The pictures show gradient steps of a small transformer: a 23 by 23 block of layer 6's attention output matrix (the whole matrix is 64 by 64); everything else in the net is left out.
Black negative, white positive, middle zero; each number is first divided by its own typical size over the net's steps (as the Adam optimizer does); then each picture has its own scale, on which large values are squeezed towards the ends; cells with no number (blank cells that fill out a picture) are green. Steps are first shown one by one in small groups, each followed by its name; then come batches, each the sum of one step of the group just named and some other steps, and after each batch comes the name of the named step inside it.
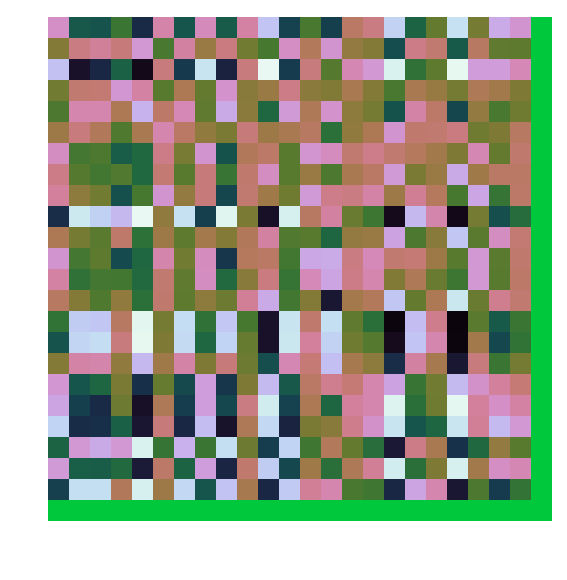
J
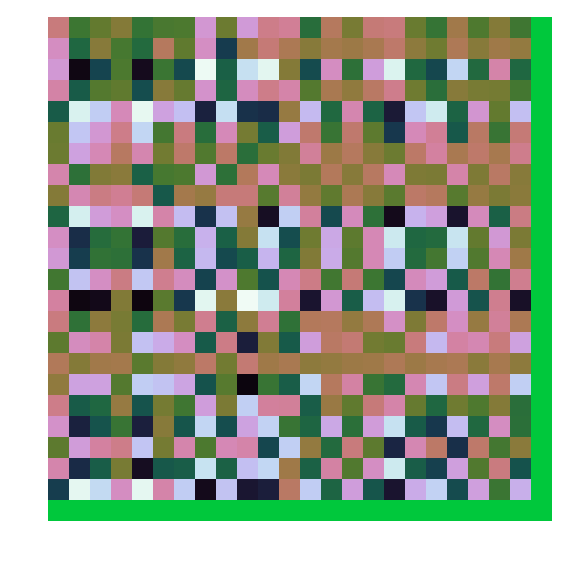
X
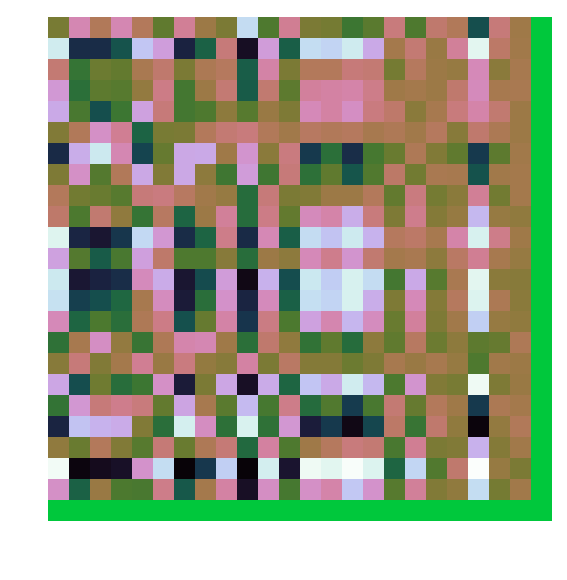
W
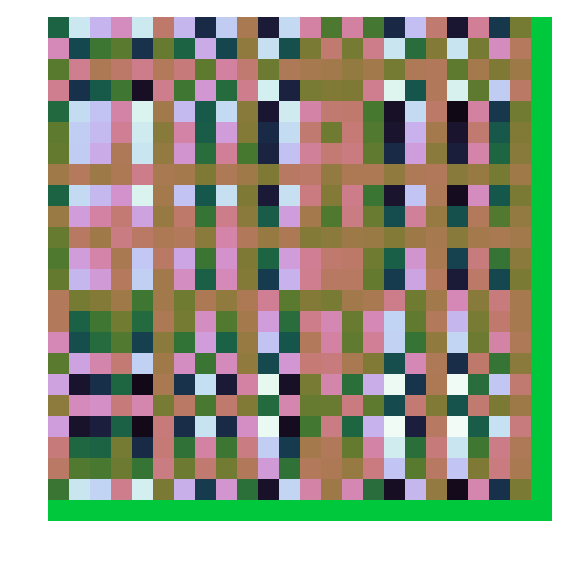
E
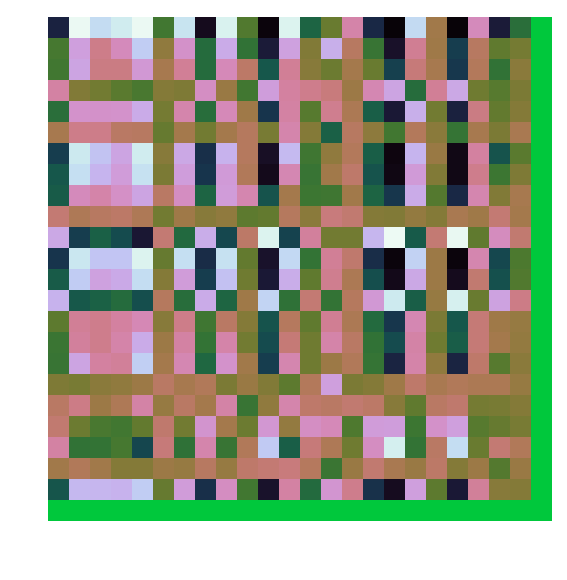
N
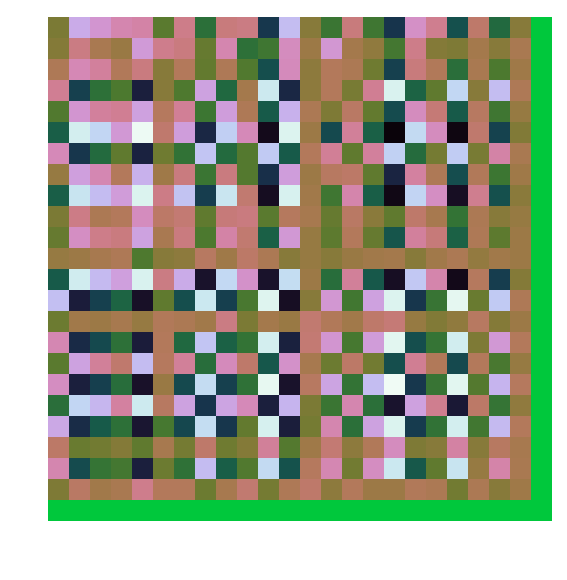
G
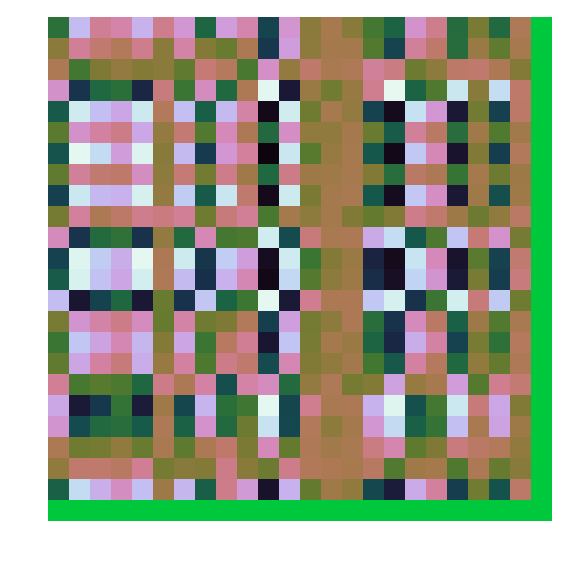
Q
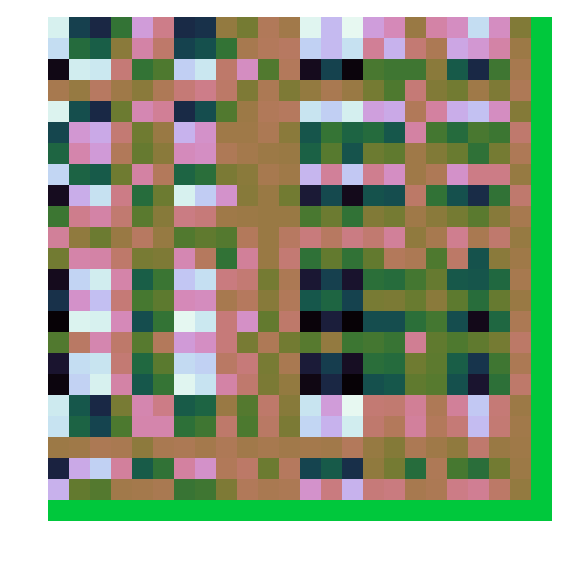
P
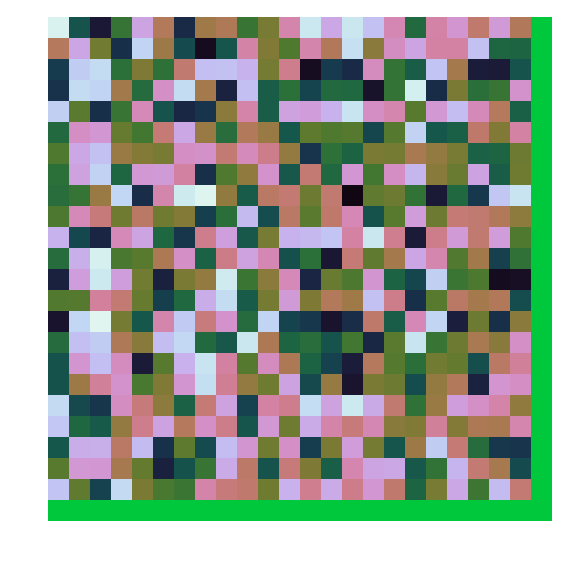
P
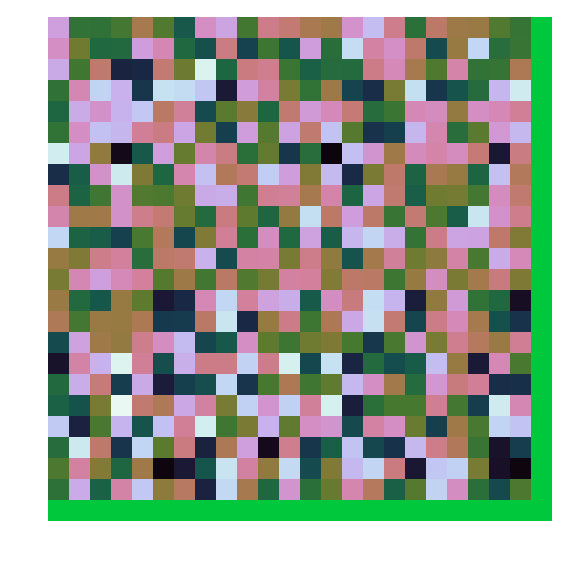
X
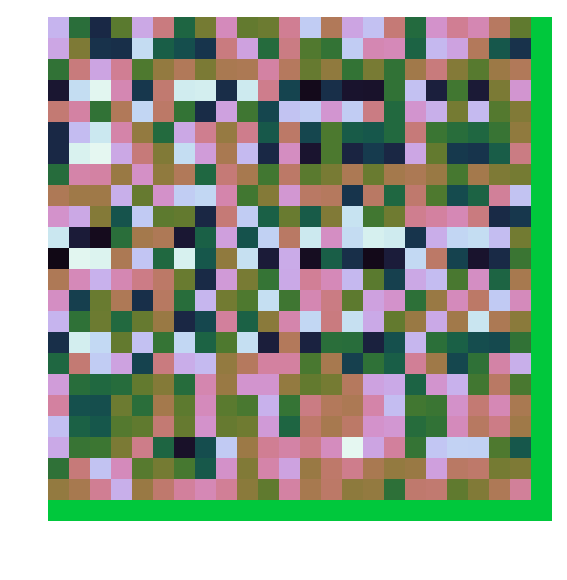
Q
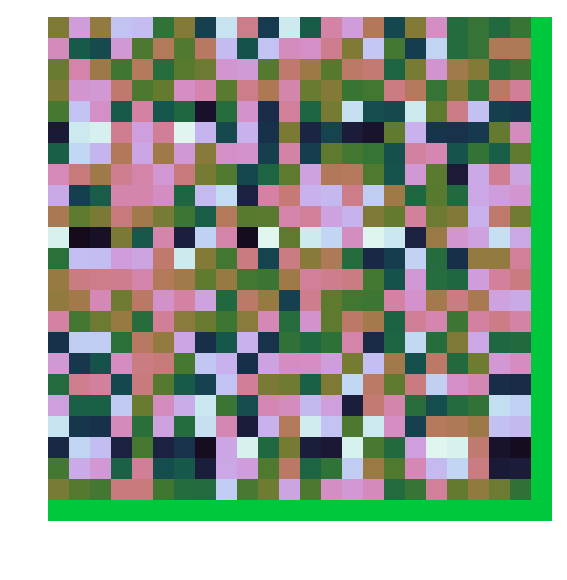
N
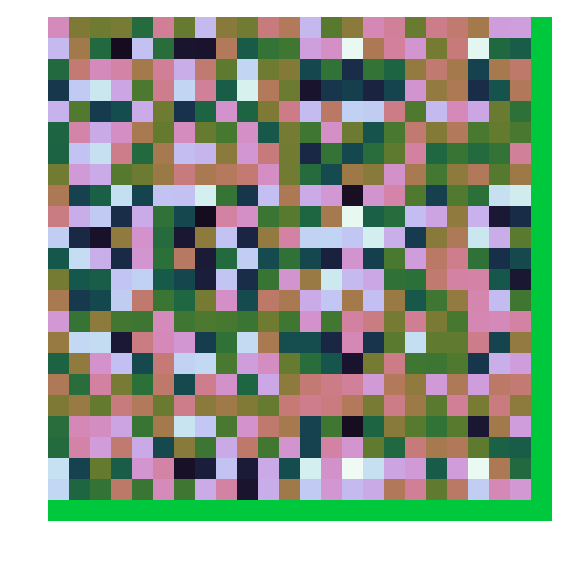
W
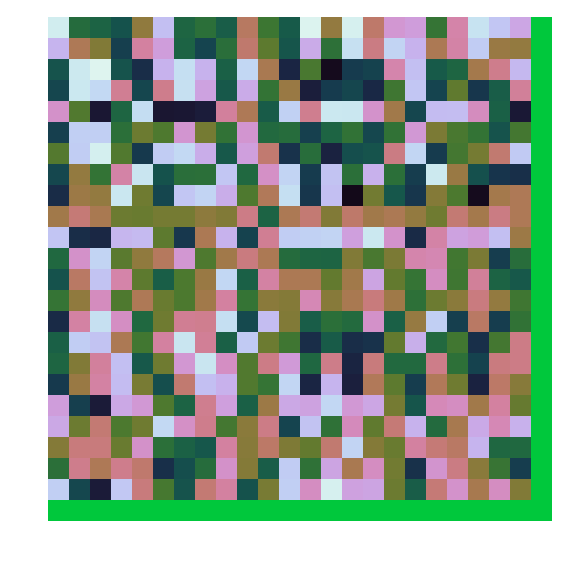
P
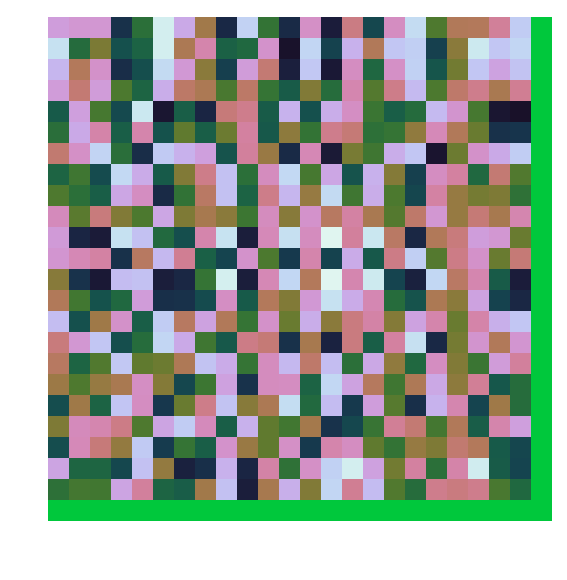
W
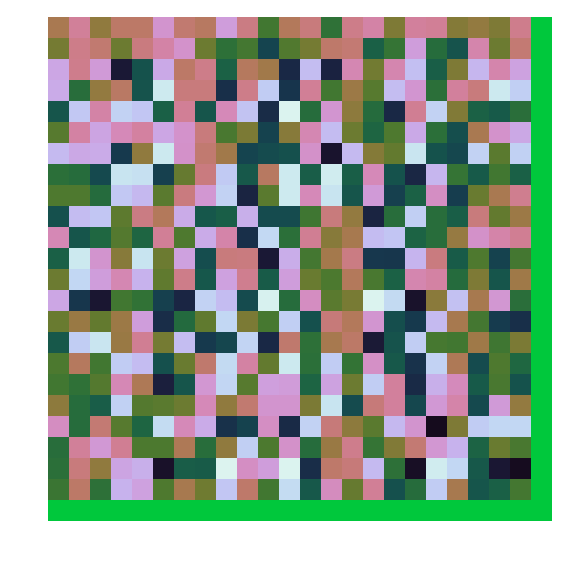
Q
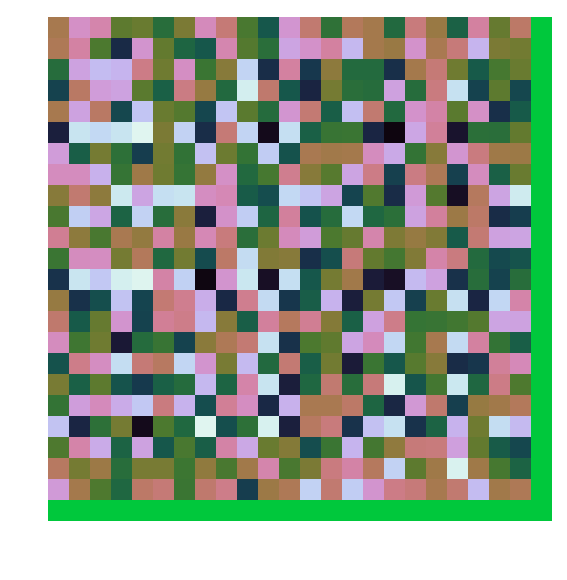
G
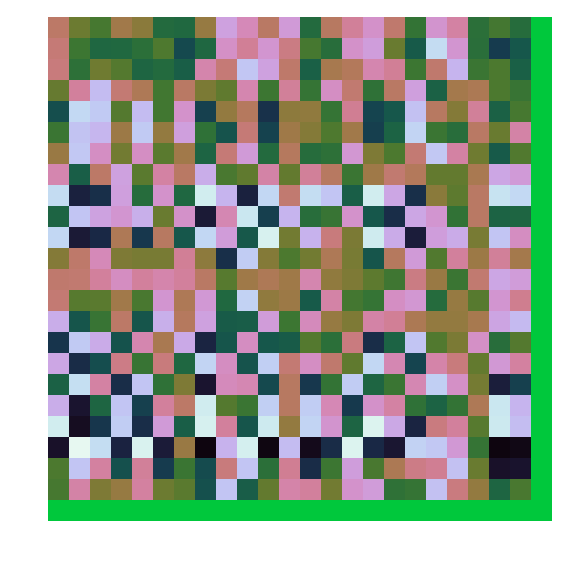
X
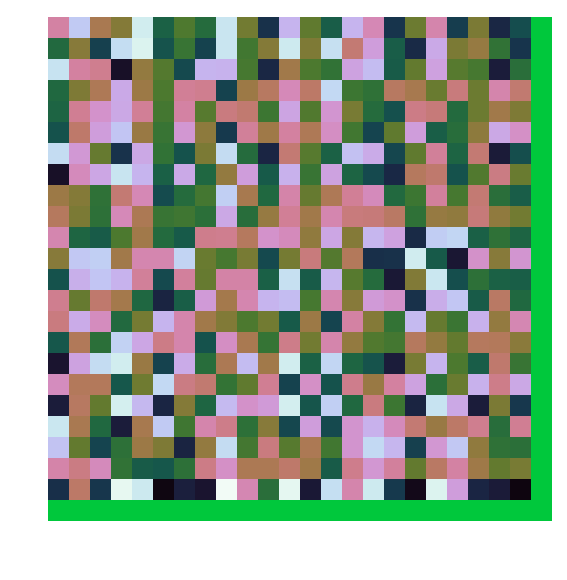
N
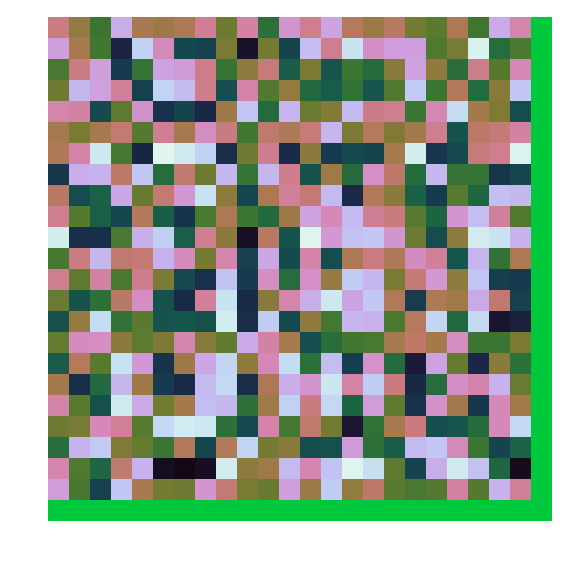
W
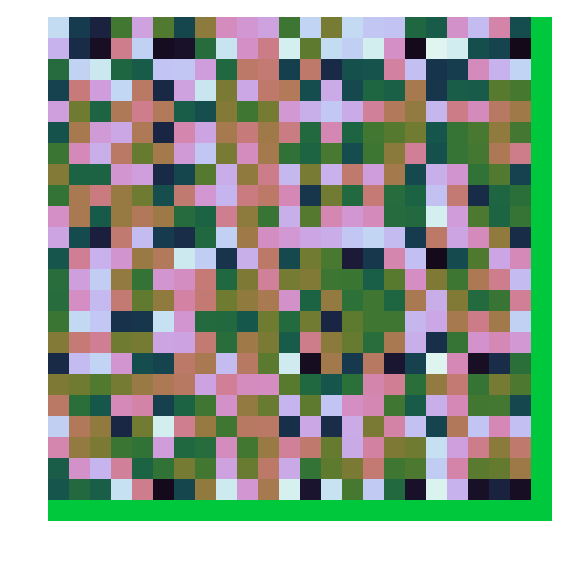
P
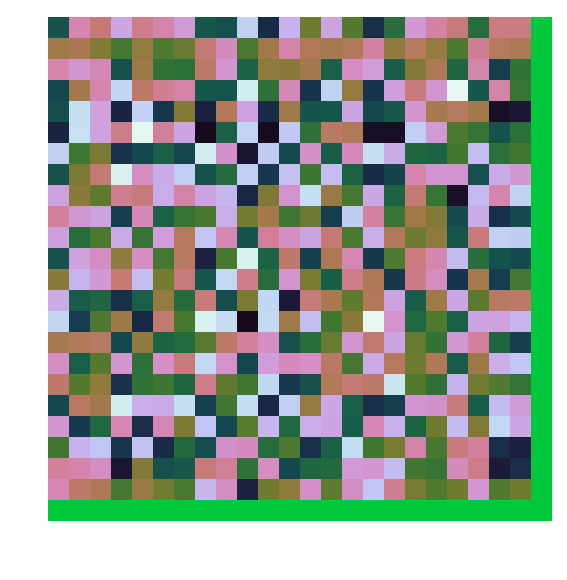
G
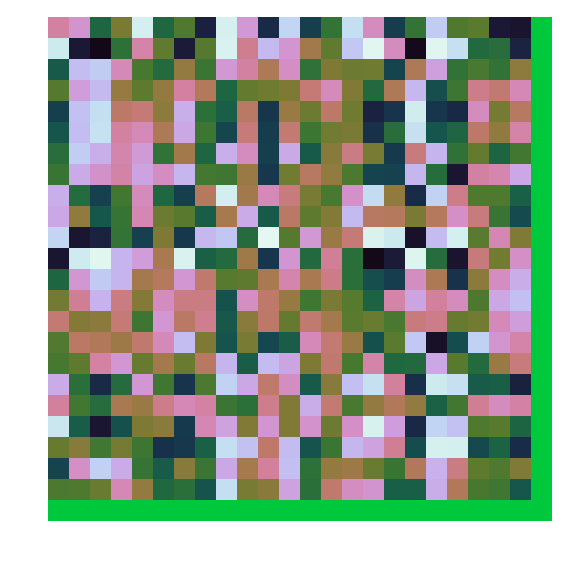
N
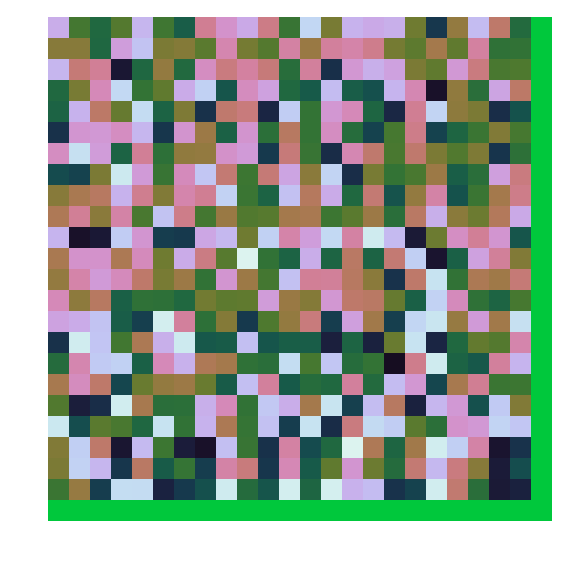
Q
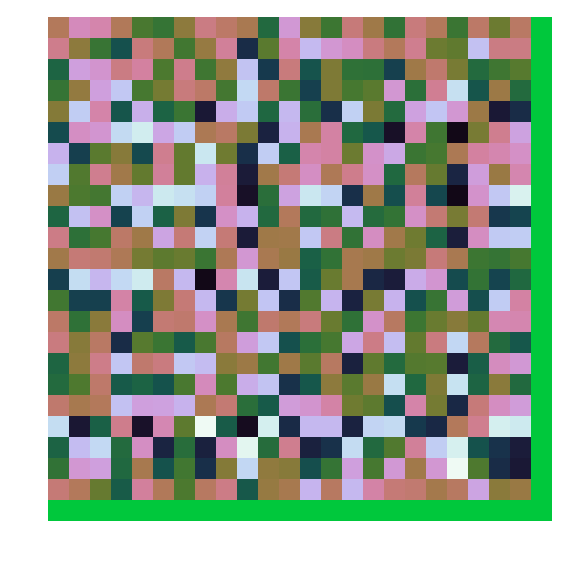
G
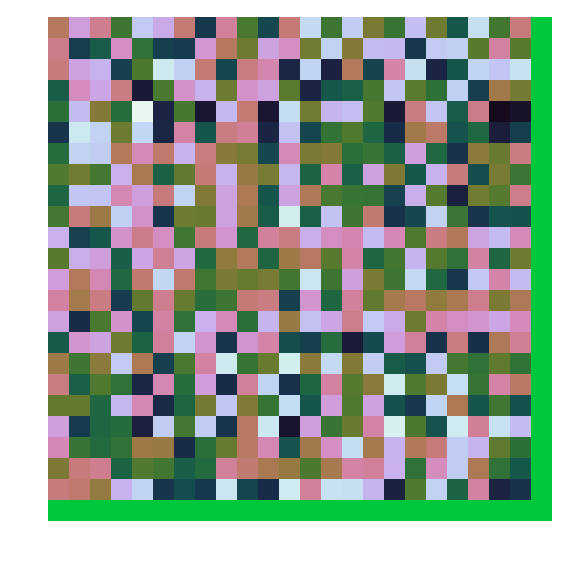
E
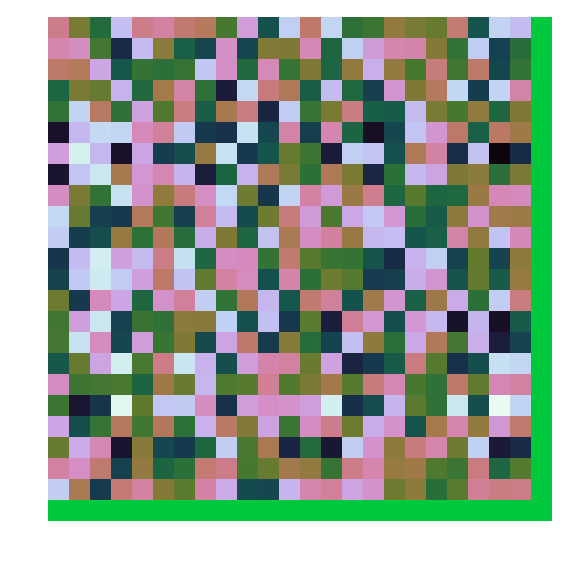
Q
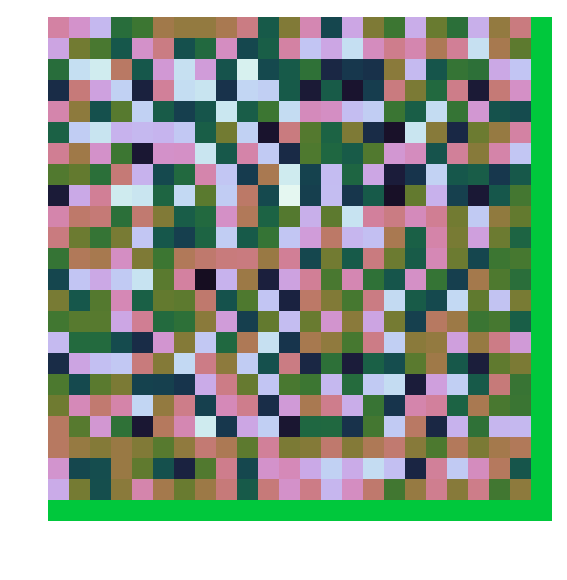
G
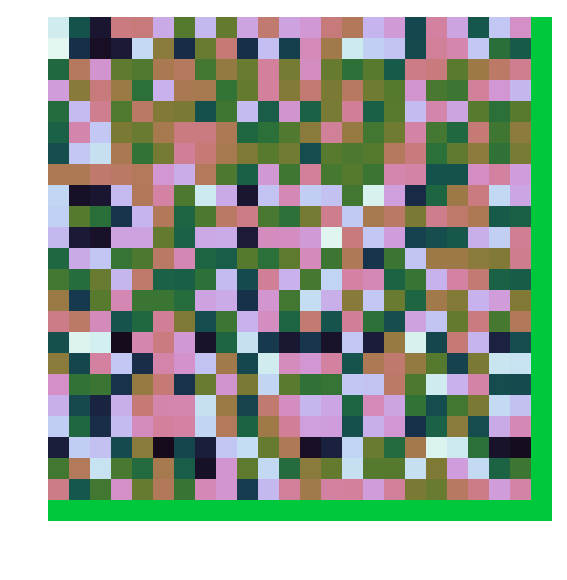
W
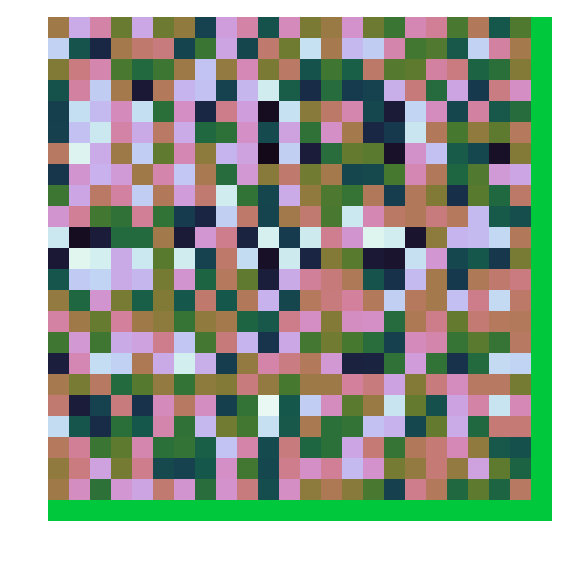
Q
